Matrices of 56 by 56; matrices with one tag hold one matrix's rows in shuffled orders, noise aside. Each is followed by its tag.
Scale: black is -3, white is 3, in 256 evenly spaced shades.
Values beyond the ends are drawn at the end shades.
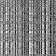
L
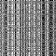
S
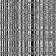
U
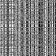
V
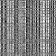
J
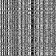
U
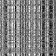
S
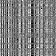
U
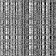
L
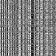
U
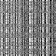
L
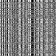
U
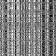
S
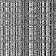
L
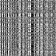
U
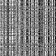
V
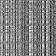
L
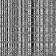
U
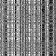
S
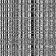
U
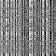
L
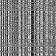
U
